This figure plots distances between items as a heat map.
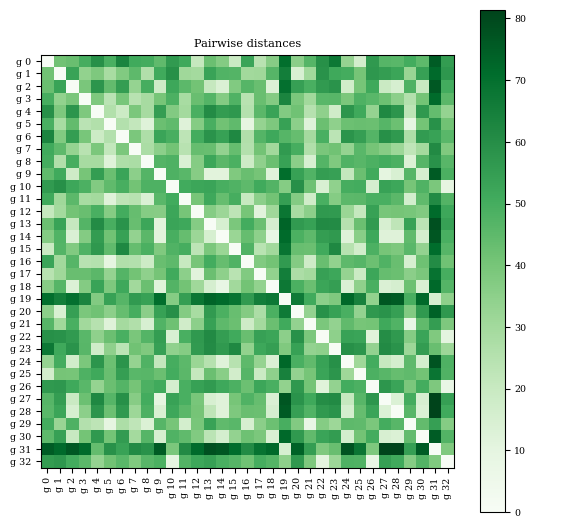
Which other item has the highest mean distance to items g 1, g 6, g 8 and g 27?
g 31
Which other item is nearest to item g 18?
g 14
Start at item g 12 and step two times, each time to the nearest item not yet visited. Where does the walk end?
g 25
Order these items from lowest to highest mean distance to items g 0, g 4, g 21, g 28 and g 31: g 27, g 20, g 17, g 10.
g 17, g 10, g 20, g 27
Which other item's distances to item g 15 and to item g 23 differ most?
g 0
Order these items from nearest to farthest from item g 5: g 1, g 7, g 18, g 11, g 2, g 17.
g 11, g 7, g 1, g 17, g 18, g 2
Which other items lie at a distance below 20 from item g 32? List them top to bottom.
g 10, g 22, g 26
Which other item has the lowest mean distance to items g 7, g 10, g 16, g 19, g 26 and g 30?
g 32
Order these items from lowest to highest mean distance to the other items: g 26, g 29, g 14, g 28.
g 29, g 14, g 28, g 26
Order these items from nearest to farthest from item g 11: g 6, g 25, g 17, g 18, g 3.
g 6, g 3, g 17, g 18, g 25
